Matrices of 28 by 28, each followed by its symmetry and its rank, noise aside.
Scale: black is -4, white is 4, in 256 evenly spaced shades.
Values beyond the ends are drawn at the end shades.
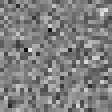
antisymmetric, rank eight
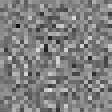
no symmetry, rank six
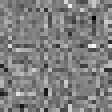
antisymmetric, rank six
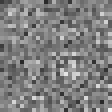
symmetric, rank eight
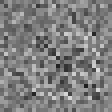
symmetric, rank six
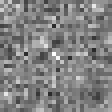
symmetric, rank six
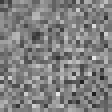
symmetric, rank six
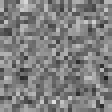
no symmetry, rank four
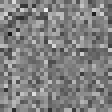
no symmetry, rank six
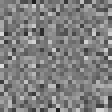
antisymmetric, rank four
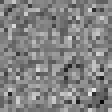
symmetric, rank eight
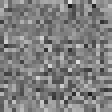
no symmetry, rank eight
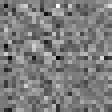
no symmetry, rank four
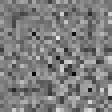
symmetric, rank six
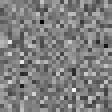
no symmetry, rank eight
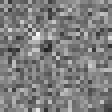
symmetric, rank eight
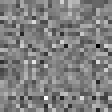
antisymmetric, rank four
